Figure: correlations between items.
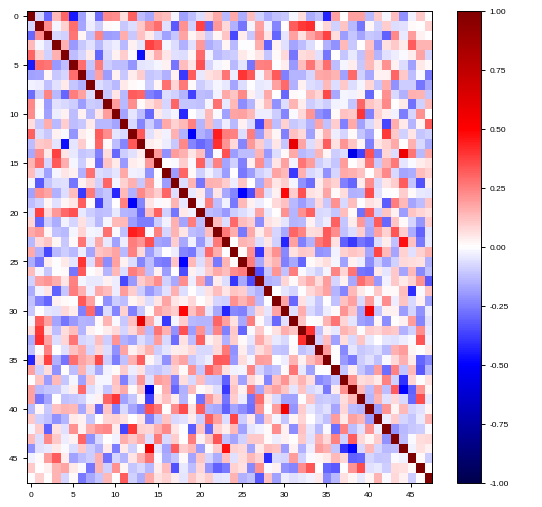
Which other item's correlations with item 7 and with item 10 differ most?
18
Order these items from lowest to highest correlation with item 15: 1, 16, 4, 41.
41, 16, 4, 1
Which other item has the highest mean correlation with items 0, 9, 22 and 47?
12
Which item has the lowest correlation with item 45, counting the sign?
28
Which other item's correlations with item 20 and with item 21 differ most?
1
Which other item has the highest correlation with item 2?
35
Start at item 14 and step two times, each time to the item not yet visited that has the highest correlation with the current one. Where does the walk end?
23
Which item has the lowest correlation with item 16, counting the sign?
31
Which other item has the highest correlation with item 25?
6
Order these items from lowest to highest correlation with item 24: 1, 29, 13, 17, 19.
19, 1, 17, 13, 29
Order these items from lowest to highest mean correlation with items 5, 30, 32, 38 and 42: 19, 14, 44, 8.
44, 14, 19, 8
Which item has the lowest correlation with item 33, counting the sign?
17
